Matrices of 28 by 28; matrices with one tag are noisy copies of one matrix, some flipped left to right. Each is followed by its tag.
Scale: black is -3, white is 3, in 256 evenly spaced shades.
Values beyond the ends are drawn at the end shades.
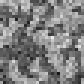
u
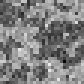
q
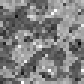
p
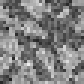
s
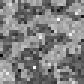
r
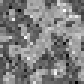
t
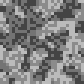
s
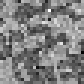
r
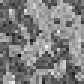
t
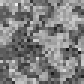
u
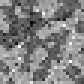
s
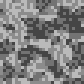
p
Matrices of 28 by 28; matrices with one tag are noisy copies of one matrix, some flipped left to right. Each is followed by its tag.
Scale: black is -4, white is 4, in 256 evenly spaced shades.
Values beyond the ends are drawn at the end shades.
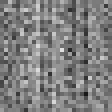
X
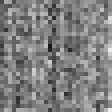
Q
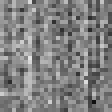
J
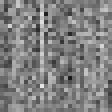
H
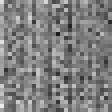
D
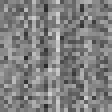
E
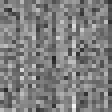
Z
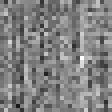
J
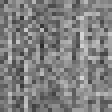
J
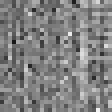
J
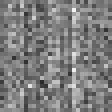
X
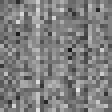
X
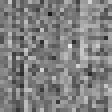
J
